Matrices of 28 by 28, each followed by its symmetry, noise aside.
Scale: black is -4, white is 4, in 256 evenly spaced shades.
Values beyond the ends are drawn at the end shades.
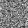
antisymmetric.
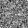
same after a half turn.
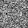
mirrored top to bottom.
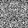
mirrored left to right.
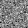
same after a half turn.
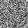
symmetric.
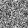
mirrored top to bottom.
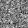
no symmetry.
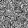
no symmetry.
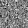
antisymmetric.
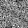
same after a half turn.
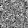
antisymmetric.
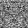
mirrored left to right.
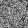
symmetric across the other diagonal.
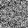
mirrored top to bottom.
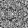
mirrored top to bottom.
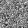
symmetric.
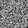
symmetric.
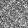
symmetric.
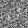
same after a half turn.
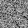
symmetric.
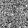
antisymmetric.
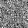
antisymmetric.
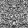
mirrored left to right.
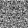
mirrored left to right.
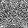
mirrored left to right.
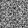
mirrored top to bottom.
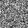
no symmetry.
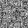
mirrored top to bottom.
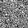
antisymmetric.
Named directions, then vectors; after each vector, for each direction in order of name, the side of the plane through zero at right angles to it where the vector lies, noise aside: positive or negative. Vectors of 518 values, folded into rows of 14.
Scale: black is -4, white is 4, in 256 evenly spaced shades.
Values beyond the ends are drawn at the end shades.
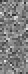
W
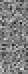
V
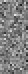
positive, negative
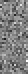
negative, positive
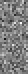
negative, positive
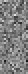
positive, negative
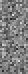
negative, negative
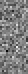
negative, negative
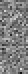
positive, positive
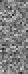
positive, positive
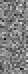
negative, positive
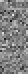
negative, negative
